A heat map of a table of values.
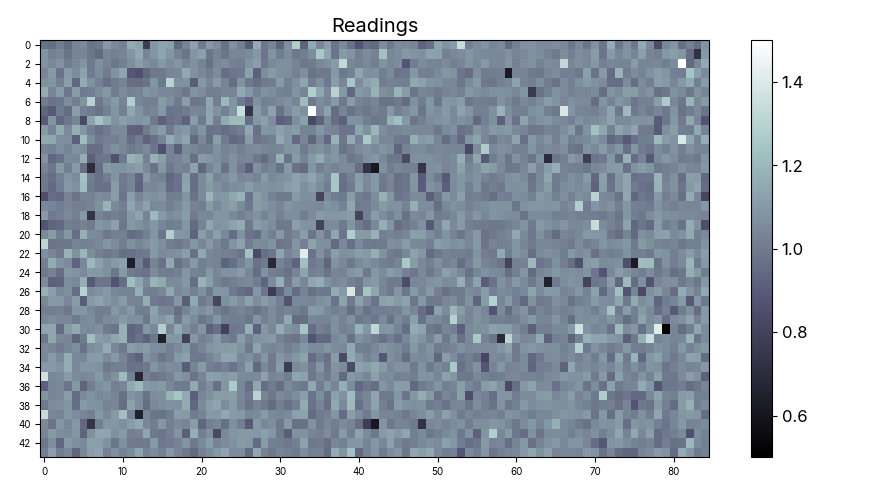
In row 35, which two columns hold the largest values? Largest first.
0, 10
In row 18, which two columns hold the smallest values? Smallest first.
6, 40
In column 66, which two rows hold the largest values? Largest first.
7, 2
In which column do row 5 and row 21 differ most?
37
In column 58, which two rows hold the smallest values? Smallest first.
31, 8
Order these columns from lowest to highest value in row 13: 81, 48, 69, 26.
48, 26, 69, 81
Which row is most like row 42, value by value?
24
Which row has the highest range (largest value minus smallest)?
30
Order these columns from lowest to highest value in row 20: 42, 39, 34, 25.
34, 25, 42, 39
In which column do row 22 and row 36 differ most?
33
